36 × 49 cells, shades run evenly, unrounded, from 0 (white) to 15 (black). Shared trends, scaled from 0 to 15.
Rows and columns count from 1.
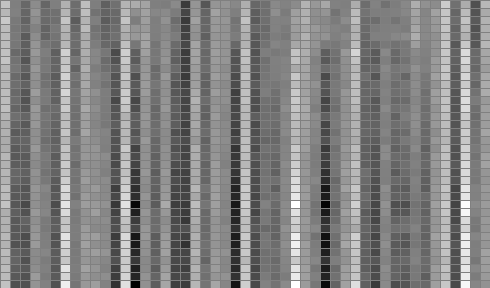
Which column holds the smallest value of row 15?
47
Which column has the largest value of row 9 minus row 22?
30
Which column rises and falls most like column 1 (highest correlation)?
45
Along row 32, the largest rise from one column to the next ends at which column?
14
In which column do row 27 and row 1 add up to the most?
19
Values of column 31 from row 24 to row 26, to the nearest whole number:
6 6 6
